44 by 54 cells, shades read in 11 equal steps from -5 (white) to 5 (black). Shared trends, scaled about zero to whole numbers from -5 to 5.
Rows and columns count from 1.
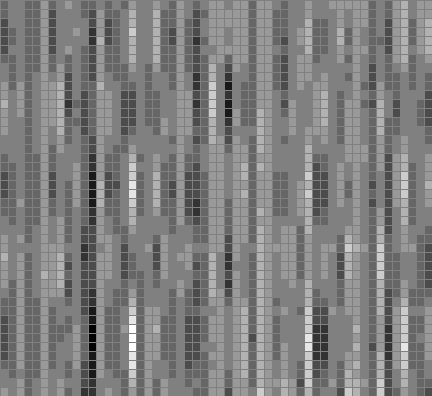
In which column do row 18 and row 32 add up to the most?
12
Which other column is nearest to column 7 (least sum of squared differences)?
14
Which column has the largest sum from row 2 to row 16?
25
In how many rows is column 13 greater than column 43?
2
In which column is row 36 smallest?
17
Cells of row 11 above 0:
18
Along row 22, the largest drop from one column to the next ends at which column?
13
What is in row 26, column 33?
-2
